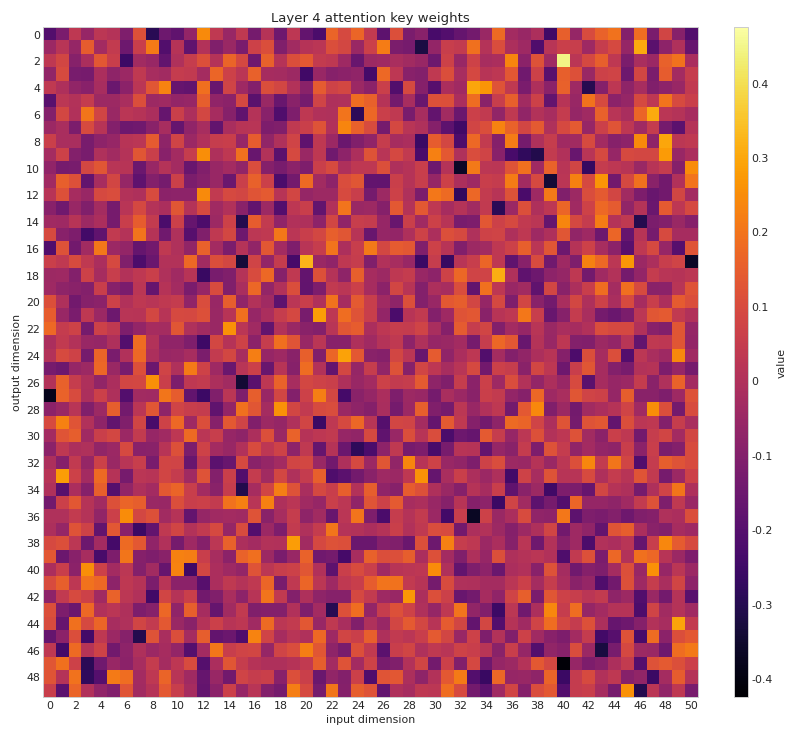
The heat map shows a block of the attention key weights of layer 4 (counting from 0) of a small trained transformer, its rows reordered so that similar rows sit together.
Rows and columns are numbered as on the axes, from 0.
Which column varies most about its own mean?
40
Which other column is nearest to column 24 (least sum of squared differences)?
28
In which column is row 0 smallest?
8
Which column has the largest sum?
49
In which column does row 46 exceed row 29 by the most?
21
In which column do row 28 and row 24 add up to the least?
41
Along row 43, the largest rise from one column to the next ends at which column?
23
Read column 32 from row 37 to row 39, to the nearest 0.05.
-0.15 0.05 -0.1
